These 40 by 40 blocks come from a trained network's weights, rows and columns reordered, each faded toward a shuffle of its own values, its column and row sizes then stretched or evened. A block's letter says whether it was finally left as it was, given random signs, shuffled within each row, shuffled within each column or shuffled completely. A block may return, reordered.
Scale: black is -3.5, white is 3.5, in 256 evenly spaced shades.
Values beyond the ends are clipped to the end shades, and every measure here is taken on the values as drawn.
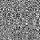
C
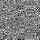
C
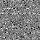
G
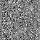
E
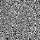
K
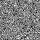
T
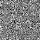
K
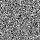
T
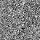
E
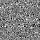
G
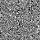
E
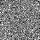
T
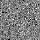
K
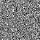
E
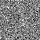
T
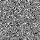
G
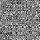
C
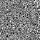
E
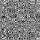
C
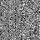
E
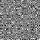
C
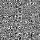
K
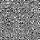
C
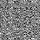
C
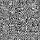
C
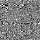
K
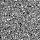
T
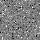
T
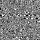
G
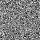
G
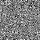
G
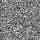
T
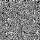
K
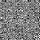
C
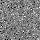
T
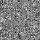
E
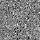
E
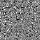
K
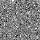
E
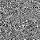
G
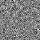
C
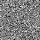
G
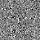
K
